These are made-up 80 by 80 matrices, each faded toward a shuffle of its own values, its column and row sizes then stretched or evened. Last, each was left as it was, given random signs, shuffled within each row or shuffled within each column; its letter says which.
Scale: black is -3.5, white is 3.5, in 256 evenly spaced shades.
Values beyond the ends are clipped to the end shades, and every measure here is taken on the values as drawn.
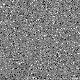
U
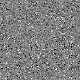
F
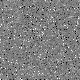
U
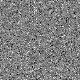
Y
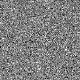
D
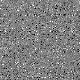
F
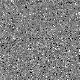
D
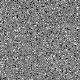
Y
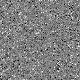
Y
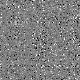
F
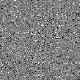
F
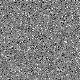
U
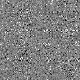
F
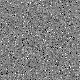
Y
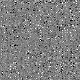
F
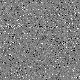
U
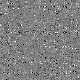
F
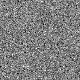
U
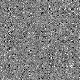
F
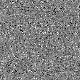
U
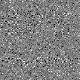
F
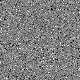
U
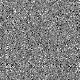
D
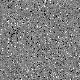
Y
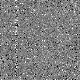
D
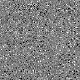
F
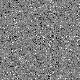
D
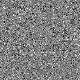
D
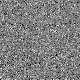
U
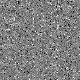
Y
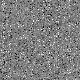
Y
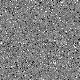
U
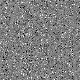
Y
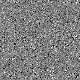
D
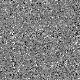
D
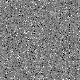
Y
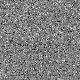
U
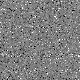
U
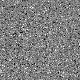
U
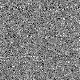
U
